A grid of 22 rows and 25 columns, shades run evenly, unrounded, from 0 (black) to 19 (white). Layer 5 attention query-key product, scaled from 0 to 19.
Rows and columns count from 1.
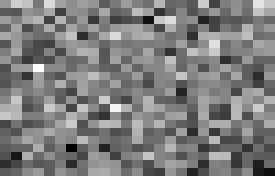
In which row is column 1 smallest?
21
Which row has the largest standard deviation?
3
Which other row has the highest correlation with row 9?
19
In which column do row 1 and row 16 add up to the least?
18
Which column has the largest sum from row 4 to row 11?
20
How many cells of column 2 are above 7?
18
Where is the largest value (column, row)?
4, 9
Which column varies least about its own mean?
12
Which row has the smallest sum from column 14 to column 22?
22
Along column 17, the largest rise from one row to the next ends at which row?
10
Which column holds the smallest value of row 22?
25
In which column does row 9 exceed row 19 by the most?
7
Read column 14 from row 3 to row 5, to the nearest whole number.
1 10 13
